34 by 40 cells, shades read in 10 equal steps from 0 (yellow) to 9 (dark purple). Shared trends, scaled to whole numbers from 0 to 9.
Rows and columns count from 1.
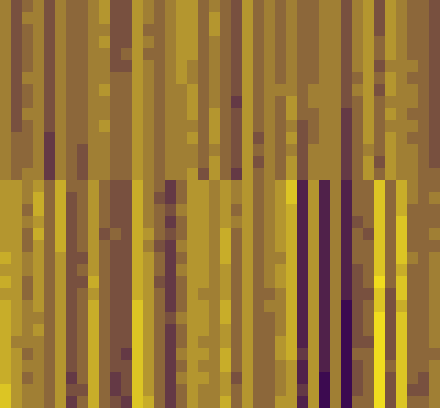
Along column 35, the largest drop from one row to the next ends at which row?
16
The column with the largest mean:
32
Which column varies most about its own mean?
35
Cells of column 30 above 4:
19
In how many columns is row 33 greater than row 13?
15
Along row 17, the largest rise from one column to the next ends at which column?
28
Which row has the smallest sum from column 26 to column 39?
8
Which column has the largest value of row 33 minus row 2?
30
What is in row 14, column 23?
3
